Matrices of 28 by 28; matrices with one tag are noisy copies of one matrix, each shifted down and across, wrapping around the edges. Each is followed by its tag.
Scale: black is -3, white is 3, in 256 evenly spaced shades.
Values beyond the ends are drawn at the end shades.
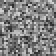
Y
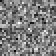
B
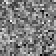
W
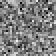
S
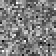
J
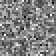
Y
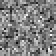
J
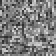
J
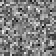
W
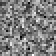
W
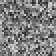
S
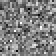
S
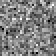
Y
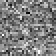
S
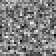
Y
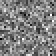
B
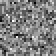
B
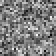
J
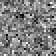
Y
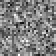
J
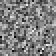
W
